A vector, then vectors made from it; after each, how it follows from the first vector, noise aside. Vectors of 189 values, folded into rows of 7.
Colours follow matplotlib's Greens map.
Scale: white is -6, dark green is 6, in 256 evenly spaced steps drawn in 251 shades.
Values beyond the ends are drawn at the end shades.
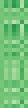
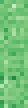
reversed, partly zeroed.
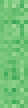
negated, shrunk.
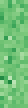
wrapped around, negated, partly zeroed.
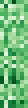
reversed, scaled up.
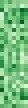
wrapped around, scaled up.
